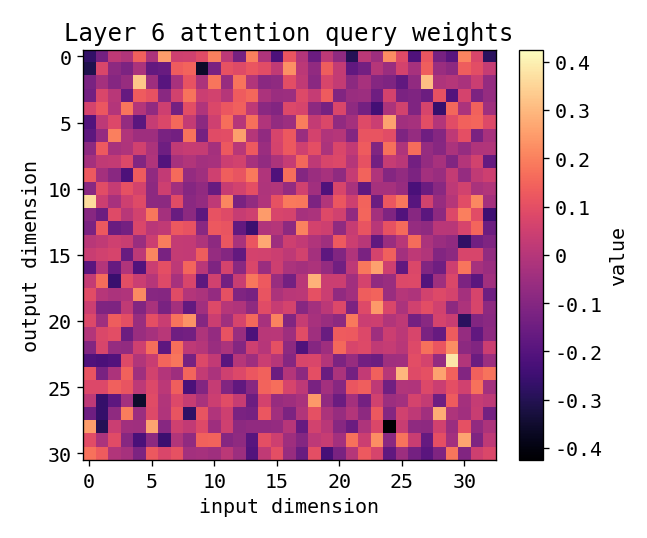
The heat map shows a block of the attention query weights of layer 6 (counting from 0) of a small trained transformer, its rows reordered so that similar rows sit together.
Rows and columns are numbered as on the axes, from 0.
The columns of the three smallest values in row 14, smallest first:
30, 23, 31
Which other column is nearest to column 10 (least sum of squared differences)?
19
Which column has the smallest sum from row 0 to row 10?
0
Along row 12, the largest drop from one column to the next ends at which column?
32
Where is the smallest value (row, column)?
28, 24
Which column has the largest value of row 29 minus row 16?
25
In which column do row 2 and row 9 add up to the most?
4
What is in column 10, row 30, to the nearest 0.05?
-0.05
